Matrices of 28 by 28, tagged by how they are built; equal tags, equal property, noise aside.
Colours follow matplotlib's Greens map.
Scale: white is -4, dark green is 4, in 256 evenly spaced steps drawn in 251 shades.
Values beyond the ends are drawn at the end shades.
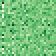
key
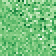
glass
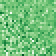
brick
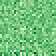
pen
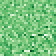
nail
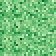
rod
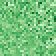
glass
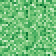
rod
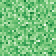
rod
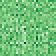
pen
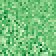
brick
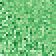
brick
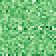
nail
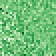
brick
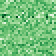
nail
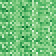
rod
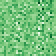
key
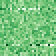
nail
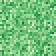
rod
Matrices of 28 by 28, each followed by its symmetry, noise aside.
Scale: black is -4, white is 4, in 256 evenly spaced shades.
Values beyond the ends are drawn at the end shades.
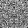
mirrored left to right.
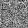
antisymmetric.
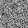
no symmetry.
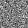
antisymmetric.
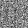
mirrored top to bottom.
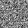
antisymmetric.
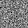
no symmetry.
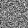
mirrored top to bottom.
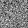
no symmetry.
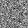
mirrored top to bottom.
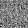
same after a half turn.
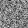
symmetric.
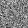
no symmetry.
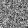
no symmetry.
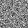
symmetric across the other diagonal.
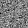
same after a half turn.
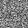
same after a half turn.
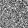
symmetric across the other diagonal.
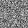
same after a half turn.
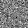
antisymmetric.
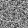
same after a half turn.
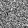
antisymmetric.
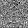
mirrored left to right.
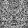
mirrored left to right.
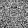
mirrored left to right.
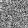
symmetric.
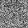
mirrored left to right.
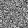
no symmetry.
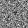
symmetric across the other diagonal.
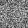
mirrored top to bottom.
